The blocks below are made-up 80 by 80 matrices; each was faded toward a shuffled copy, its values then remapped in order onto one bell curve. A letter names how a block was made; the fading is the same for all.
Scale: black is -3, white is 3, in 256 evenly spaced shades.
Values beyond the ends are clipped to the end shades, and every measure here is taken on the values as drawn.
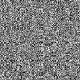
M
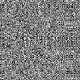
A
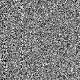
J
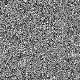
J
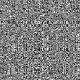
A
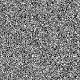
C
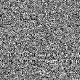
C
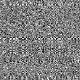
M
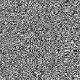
M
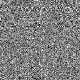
C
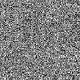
C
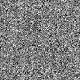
C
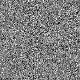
J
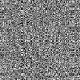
A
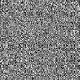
M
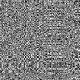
A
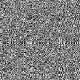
M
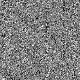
J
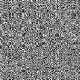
A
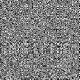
M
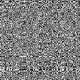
M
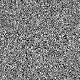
C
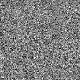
C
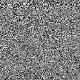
C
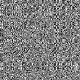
A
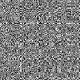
M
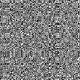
A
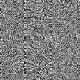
A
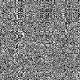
M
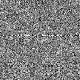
C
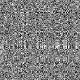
M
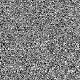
C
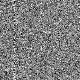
J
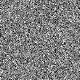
J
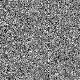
J
